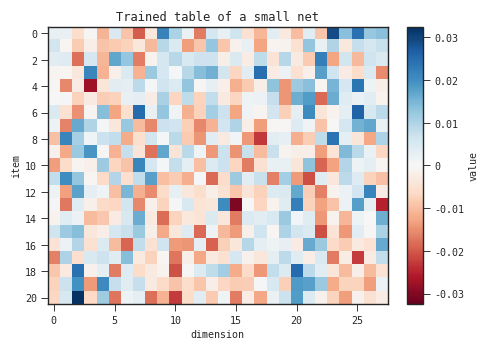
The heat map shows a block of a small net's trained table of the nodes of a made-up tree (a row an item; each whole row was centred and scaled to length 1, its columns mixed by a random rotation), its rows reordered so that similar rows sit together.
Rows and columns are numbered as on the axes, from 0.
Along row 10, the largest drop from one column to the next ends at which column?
22
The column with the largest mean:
2
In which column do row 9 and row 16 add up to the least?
13
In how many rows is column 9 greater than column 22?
11
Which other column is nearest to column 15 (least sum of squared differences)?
5
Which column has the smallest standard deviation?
18
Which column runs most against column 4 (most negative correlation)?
0
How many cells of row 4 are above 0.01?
6
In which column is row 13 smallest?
15
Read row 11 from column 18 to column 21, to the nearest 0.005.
-0.015 0.01 -0.015 -0.02
